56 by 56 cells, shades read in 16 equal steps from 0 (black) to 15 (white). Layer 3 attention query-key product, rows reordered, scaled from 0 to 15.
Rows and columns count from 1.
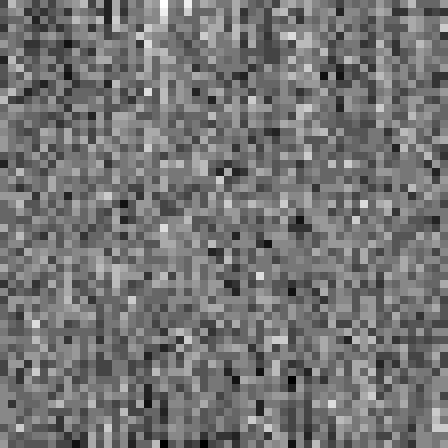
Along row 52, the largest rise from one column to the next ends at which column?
34
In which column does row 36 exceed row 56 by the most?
21
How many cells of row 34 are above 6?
42
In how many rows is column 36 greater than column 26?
29
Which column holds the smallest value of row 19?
50
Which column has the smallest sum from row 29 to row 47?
48
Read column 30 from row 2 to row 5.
10 9 11 11
